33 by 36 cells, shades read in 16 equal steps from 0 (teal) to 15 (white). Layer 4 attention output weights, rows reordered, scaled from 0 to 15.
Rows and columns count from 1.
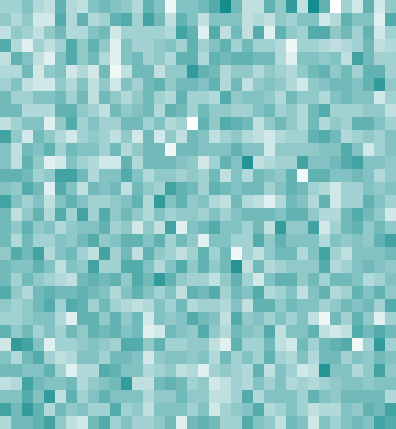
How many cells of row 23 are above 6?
20
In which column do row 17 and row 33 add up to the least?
10
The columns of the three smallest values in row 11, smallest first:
1, 30, 29
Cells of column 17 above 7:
13
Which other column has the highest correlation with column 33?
23
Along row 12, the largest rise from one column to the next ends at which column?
16
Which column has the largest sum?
5
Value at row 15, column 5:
13
